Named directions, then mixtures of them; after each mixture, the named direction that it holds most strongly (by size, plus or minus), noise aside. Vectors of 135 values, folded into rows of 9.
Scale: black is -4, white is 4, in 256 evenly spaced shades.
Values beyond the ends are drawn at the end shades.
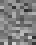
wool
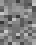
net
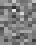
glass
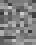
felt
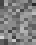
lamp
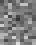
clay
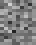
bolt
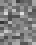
net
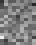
lamp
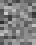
felt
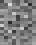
bolt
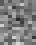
clay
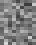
wool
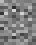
glass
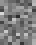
net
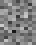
bolt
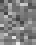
clay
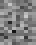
bolt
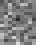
clay
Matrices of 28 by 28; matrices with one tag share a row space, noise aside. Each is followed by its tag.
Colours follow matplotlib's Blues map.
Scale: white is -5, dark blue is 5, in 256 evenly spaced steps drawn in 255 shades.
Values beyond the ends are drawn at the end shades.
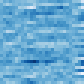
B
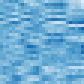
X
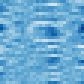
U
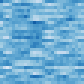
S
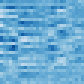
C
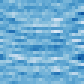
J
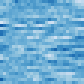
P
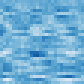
S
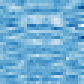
J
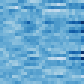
X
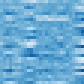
B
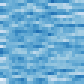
P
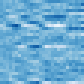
X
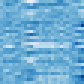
B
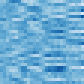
X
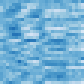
X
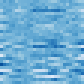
U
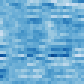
P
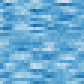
S
